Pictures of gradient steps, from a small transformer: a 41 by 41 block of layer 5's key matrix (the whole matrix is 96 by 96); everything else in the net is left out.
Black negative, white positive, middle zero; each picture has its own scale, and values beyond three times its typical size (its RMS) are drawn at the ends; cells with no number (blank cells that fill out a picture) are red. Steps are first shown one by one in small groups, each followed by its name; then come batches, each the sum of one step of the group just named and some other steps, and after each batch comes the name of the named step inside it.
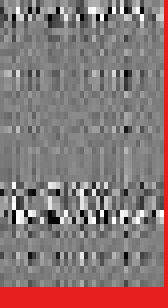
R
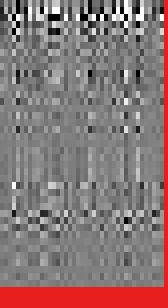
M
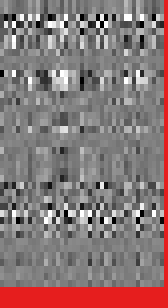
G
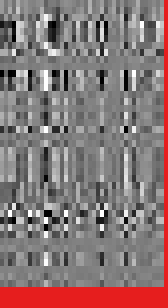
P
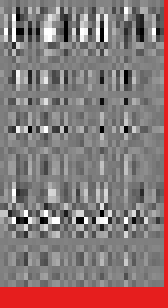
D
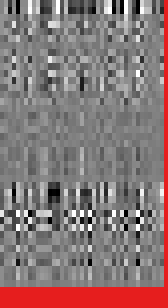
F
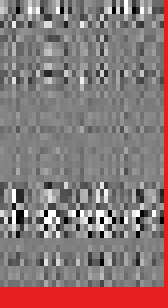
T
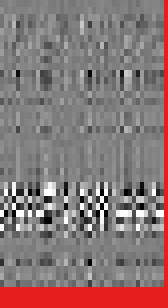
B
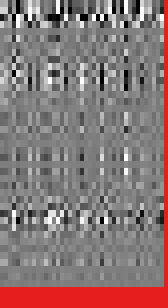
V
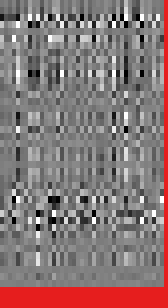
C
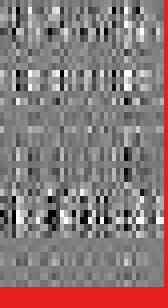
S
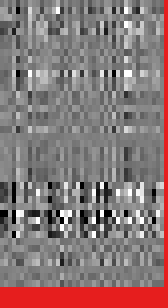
S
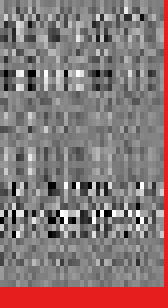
P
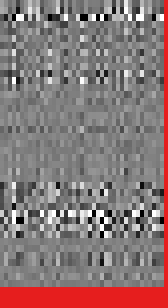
T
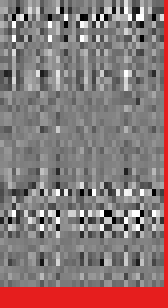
T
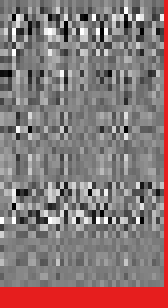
D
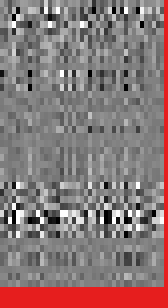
M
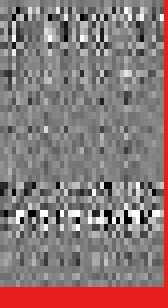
D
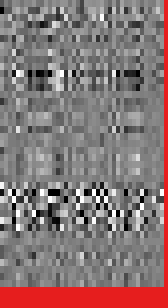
R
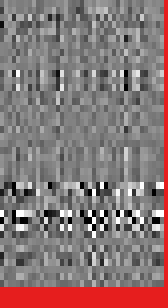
R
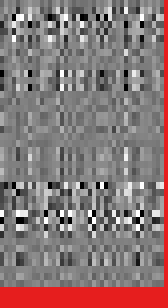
G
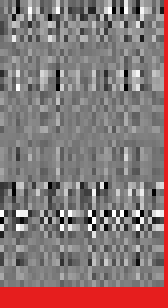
F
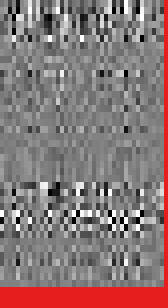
F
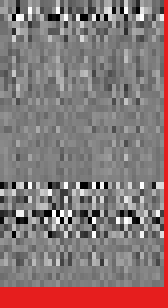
V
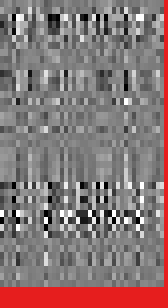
P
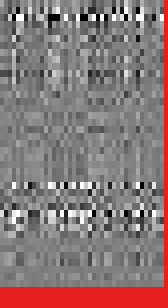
M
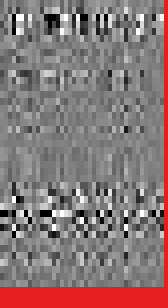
R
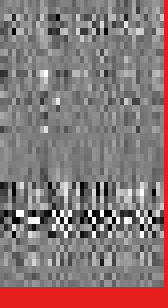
P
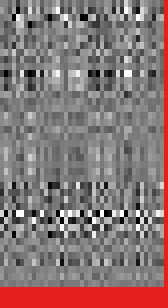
B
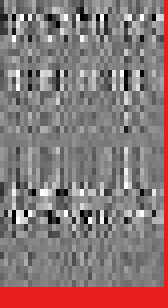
R
